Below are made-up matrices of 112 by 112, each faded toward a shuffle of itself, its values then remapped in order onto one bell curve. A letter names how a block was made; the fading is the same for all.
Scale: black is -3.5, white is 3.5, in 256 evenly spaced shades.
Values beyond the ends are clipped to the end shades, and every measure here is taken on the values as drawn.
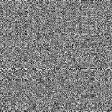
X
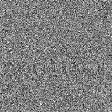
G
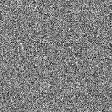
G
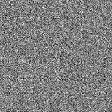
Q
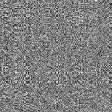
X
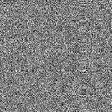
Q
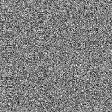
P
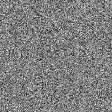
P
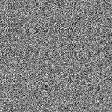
Q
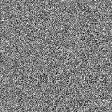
G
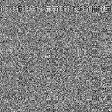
X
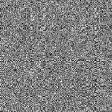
X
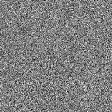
P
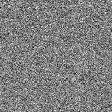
P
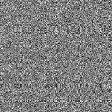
X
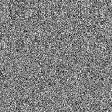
P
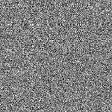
G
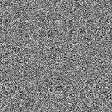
Q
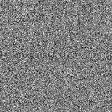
P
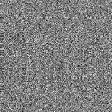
Q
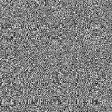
X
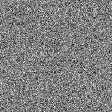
G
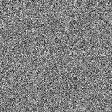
P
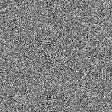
G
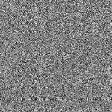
Q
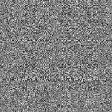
X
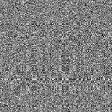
X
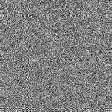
Q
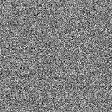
G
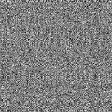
X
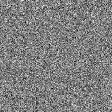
P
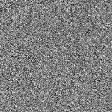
G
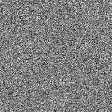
G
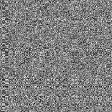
X
